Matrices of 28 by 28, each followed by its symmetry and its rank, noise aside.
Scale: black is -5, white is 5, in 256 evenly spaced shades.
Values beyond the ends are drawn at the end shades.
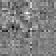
antisymmetric, rank four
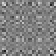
symmetric, rank two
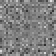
symmetric, rank four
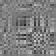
symmetric, rank two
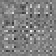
symmetric, rank three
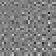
no symmetry, rank three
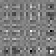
symmetric, rank two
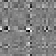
no symmetry, rank two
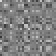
symmetric, rank two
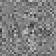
antisymmetric, rank four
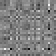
symmetric, rank two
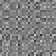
symmetric, rank three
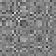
symmetric, rank three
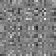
no symmetry, rank four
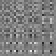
no symmetry, rank two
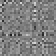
antisymmetric, rank four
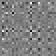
symmetric, rank two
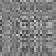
antisymmetric, rank two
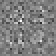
symmetric, rank three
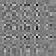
no symmetry, rank two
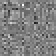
no symmetry, rank four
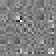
symmetric, rank three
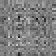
no symmetry, rank four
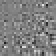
antisymmetric, rank four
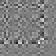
symmetric, rank two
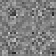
symmetric, rank three
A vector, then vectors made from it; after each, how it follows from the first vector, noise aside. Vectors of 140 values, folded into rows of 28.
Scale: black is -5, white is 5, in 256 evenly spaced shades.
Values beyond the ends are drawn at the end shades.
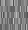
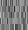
reversed, negated.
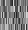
negated, scaled up.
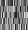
negated, scaled up.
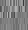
wrapped around, negated, partly zeroed.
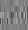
reversed, negated, partly zeroed.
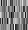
reversed, negated, scaled up.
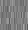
wrapped around, shrunk.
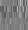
wrapped around, partly zeroed.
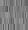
wrapped around, negated, shrunk.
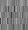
reversed, negated, partly zeroed.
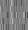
wrapped around, partly zeroed.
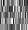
wrapped around, scaled up.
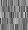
reversed, negated.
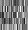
wrapped around, scaled up.
